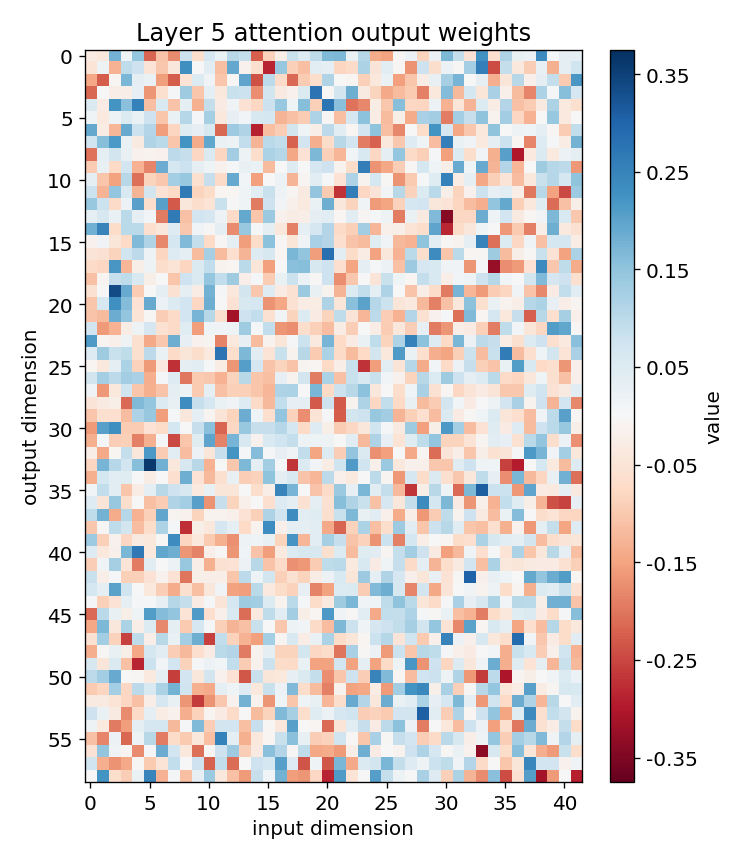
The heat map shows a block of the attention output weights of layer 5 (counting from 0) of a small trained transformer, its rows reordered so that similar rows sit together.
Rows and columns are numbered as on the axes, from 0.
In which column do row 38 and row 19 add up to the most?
2
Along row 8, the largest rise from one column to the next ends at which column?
35
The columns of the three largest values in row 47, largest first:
36, 30, 9
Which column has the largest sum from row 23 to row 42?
13
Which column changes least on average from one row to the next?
16
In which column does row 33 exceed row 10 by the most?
5
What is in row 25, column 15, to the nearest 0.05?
-0.1
